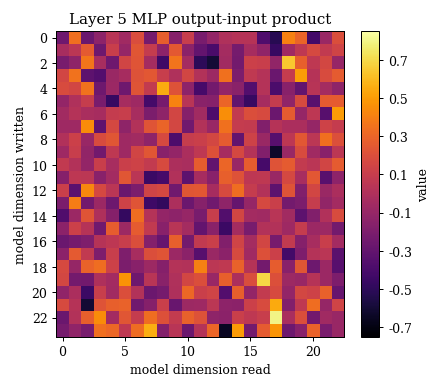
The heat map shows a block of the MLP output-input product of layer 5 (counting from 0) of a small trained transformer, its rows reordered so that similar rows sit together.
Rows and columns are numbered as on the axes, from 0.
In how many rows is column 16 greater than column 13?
12
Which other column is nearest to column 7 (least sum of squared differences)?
4
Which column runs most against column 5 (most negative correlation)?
2
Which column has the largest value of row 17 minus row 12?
1
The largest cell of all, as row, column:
22, 17
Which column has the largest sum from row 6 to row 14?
13
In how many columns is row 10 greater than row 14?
18
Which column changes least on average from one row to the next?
6
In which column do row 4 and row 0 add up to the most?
8
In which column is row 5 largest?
9
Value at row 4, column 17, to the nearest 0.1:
-0.4
